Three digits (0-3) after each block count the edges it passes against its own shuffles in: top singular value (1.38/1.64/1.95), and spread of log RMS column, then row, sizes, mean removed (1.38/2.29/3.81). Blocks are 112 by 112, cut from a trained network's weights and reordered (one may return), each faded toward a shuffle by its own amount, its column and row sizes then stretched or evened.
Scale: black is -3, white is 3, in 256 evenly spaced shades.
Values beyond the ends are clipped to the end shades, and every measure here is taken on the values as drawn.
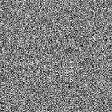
3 1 1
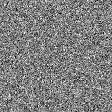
1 0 0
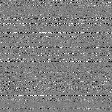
1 0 3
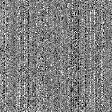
3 2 0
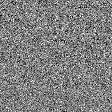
0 0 1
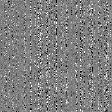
0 3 0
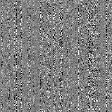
1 3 0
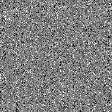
0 2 0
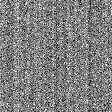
2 0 0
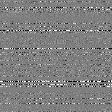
3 0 3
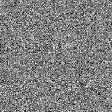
2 0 2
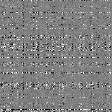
2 2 3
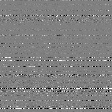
3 0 3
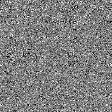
0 1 2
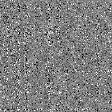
0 2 1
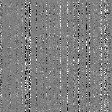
2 3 1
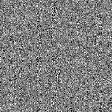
2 2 0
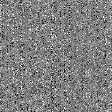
0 2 0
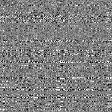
2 1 3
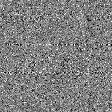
2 0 1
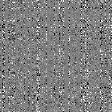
0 3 2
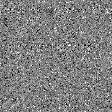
0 1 1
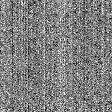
3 1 1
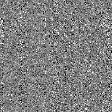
1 2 1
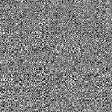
3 2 2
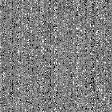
1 2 0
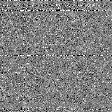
3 1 2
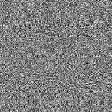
3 0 2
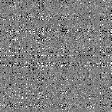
0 2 2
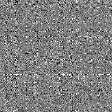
1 2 2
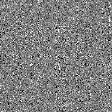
1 2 1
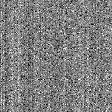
2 0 1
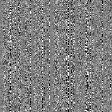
2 3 0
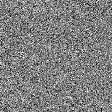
2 1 0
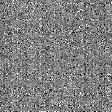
1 0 2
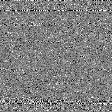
3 0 2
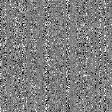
1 3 0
